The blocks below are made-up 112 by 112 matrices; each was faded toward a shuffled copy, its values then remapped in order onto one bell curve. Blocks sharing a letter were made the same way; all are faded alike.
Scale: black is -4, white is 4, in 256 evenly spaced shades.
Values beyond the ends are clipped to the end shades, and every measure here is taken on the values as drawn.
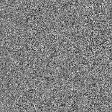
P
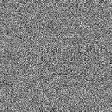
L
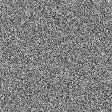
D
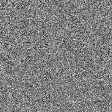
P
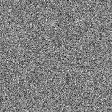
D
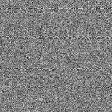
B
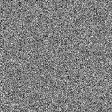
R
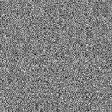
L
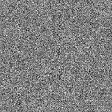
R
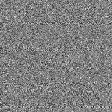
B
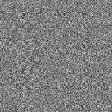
L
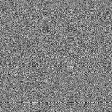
B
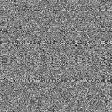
B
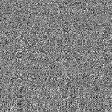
B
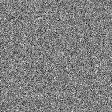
D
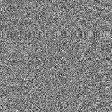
L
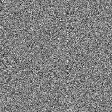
R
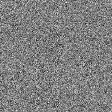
R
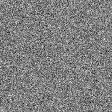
D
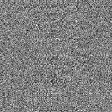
L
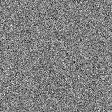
D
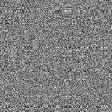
B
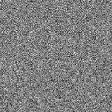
L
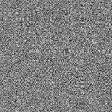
L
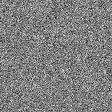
D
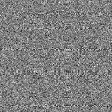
B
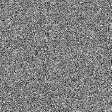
P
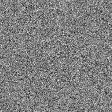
D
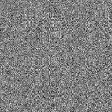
L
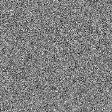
P
